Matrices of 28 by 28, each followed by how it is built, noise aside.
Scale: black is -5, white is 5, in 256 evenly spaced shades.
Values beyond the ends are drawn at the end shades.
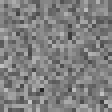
noise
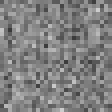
blocks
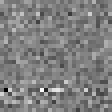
uneven rows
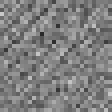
Hankel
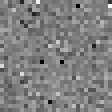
sparse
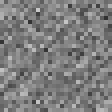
Hankel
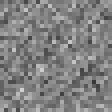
Hankel
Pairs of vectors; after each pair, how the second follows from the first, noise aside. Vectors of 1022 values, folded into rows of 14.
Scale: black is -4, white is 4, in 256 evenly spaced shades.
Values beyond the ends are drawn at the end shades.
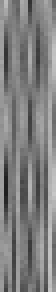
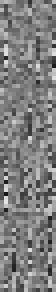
sign-scrambled.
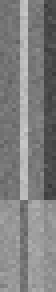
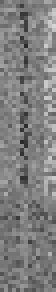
negated, partly zeroed.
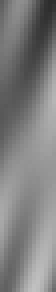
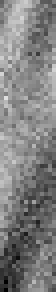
reversed.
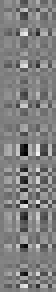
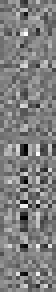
copied.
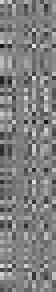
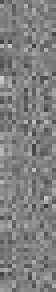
negated, shrunk.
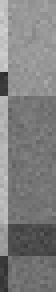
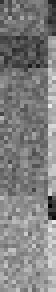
reversed.
